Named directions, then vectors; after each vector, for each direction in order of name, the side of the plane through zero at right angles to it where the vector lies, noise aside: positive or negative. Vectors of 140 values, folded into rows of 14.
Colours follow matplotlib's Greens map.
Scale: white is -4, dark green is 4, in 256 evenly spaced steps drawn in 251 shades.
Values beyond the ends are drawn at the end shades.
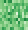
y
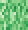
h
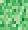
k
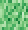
positive, negative, positive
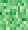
negative, positive, positive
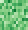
positive, positive, positive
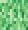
positive, positive, negative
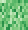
positive, positive, negative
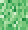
positive, positive, positive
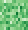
positive, negative, negative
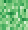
negative, positive, positive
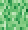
positive, negative, positive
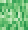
positive, positive, negative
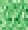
positive, negative, positive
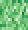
negative, positive, negative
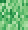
negative, negative, positive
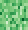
negative, positive, positive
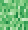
positive, negative, negative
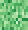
positive, positive, positive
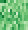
negative, negative, positive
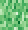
positive, negative, positive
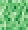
positive, negative, positive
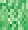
positive, positive, negative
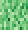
positive, negative, positive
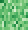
negative, negative, negative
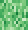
negative, negative, negative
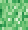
negative, positive, negative
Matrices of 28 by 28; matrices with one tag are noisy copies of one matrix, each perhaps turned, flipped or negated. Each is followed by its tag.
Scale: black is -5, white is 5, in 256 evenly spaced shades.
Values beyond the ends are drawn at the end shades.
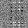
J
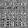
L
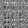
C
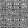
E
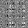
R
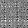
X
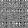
X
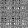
E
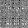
E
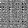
X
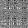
E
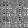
E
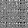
X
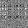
J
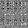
L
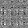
R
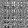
C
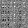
L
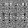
R
